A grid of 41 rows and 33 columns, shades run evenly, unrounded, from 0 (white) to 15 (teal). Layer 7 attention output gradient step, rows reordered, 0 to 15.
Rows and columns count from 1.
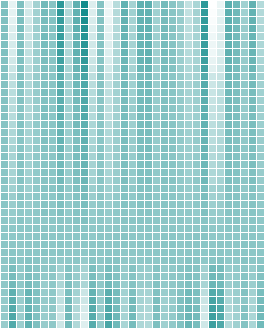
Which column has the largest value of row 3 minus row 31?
11
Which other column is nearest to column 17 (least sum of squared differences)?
25
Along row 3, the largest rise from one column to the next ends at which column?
29
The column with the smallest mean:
27
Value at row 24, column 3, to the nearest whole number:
7
